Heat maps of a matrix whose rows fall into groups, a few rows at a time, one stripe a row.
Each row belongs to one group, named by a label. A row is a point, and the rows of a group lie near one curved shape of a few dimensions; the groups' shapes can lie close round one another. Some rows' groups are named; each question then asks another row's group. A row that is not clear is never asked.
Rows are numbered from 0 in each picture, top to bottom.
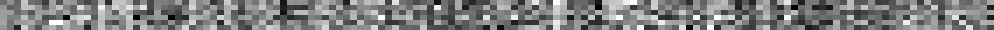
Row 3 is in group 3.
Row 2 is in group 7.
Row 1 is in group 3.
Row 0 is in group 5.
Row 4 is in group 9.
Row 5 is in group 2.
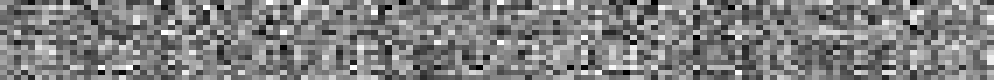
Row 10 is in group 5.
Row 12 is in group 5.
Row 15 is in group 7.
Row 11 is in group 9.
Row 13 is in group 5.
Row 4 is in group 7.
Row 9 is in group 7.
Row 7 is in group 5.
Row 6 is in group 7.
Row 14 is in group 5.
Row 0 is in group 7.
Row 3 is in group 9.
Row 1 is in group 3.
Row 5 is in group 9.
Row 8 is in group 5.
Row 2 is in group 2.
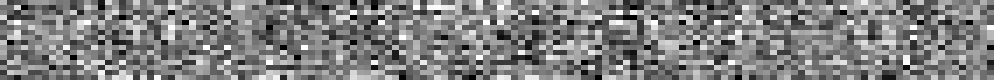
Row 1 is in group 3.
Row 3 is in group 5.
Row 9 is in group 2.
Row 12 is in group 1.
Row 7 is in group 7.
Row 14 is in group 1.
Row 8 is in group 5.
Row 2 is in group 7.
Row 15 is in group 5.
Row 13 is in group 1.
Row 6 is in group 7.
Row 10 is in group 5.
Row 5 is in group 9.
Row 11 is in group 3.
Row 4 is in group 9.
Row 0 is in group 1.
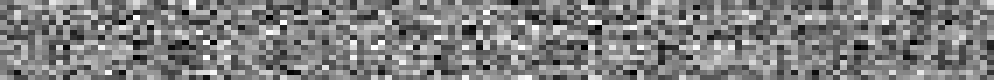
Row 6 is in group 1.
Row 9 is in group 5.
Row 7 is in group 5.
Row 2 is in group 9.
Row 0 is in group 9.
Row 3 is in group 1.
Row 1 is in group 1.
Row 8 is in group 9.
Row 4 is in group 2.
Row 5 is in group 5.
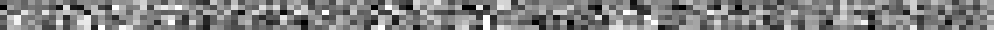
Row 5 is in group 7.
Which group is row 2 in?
3
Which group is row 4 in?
9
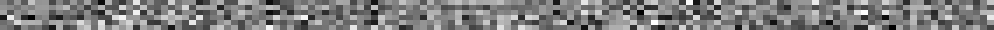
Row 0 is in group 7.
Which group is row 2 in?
7
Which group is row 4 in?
9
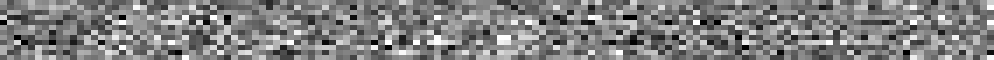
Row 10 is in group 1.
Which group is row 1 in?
9
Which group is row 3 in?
5
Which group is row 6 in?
3
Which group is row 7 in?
5
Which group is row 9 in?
7
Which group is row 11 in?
5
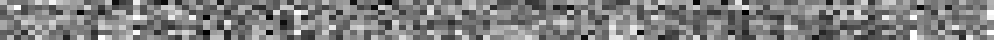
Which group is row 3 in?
9
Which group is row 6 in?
9
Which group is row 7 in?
5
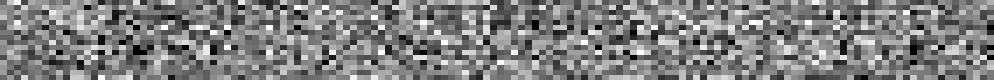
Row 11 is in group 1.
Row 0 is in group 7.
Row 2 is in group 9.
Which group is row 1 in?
3
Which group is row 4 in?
1
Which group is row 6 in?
5
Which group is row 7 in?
3
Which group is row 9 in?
9
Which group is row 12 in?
7
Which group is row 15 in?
5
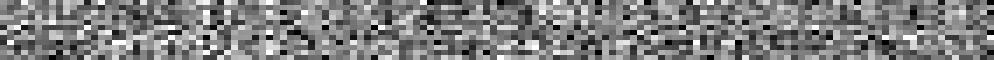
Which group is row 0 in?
2
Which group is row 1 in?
5
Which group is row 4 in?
3
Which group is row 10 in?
2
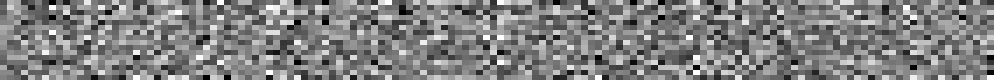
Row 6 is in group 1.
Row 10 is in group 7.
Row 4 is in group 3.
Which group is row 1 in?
1
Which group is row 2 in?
1
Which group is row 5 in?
5
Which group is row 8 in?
3
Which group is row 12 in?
3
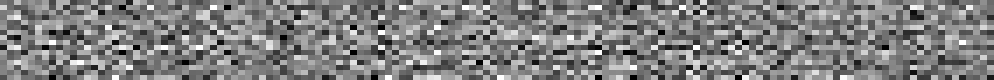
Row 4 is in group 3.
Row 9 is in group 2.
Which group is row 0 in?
3
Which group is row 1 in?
5
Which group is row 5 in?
5
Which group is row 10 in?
5
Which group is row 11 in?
3
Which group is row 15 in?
3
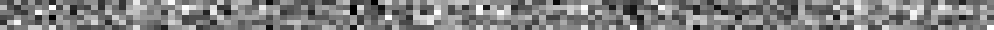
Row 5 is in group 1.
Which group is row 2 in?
5
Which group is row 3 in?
3
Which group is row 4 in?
1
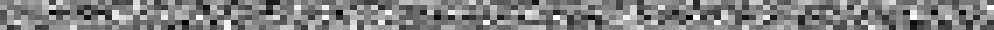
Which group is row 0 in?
1
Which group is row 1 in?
9
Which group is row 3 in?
2
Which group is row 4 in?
9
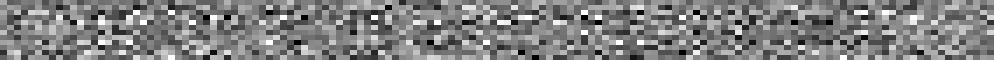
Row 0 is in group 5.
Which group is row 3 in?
2
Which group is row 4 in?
3
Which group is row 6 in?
5
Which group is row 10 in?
2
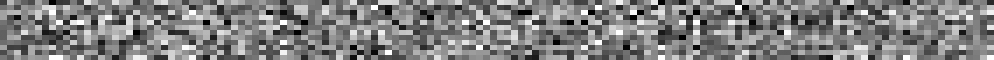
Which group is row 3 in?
1
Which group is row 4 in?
2
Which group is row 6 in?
3
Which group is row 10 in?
7
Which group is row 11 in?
9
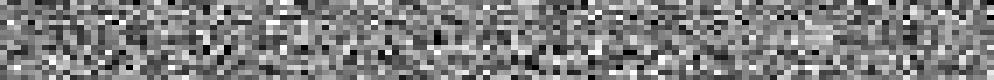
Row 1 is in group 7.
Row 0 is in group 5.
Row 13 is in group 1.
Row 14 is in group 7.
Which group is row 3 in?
1
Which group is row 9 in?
2
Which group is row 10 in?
5
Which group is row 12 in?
9
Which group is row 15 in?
1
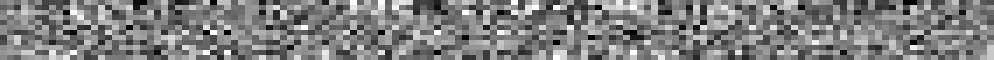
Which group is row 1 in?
5
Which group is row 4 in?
3
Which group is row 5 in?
3
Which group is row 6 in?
5
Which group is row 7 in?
1
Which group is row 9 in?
5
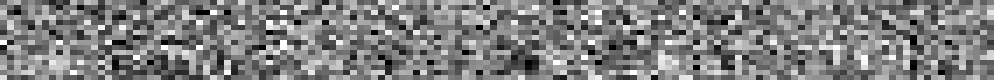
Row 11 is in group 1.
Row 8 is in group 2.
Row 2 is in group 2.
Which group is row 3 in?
5
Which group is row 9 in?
7
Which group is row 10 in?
1
